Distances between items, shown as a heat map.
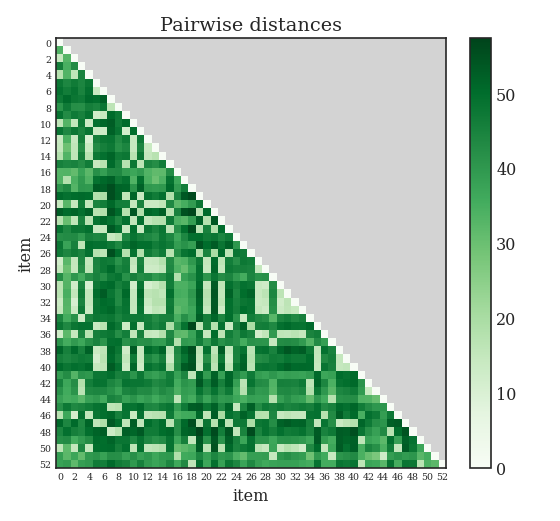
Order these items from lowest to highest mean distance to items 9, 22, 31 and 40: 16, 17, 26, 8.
26, 16, 17, 8
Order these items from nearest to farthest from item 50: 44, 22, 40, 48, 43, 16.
22, 16, 44, 43, 48, 40
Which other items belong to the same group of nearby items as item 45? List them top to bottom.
7, 8, 24, 48
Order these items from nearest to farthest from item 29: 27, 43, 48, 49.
43, 49, 27, 48
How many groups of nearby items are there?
7
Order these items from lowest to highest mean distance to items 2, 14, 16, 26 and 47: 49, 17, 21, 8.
21, 17, 49, 8
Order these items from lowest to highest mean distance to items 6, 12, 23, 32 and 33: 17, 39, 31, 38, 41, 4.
4, 31, 39, 38, 17, 41
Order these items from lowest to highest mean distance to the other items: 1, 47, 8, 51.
51, 1, 47, 8
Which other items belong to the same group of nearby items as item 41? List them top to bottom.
18, 49, 52
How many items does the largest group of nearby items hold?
18
